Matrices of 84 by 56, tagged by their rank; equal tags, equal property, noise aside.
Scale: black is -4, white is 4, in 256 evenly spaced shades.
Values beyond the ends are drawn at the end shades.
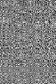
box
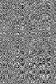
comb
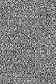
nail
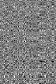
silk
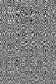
comb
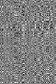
comb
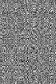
nail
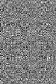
box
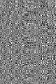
comb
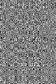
silk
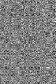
nail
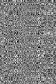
silk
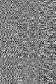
silk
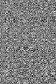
nail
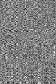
nail
